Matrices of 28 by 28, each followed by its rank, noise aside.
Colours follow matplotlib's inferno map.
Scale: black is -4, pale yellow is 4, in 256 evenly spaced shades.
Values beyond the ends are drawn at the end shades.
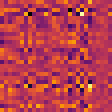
three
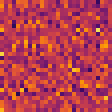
six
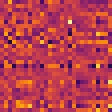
three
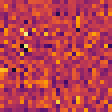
six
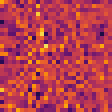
six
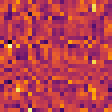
four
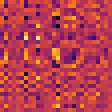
three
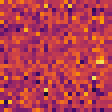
six
